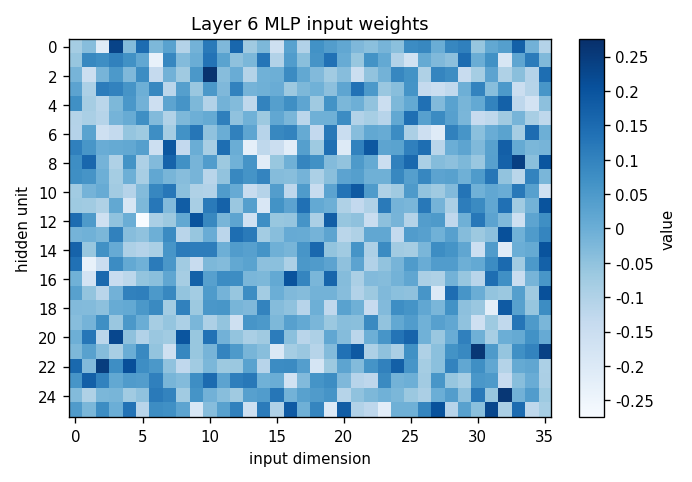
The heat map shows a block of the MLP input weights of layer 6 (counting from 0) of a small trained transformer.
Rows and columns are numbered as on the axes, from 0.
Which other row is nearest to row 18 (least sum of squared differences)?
5
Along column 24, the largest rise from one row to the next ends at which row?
22
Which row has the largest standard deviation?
25
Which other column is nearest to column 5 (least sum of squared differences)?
28
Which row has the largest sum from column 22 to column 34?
7
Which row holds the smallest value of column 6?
1
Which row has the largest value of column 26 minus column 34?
4
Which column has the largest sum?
35
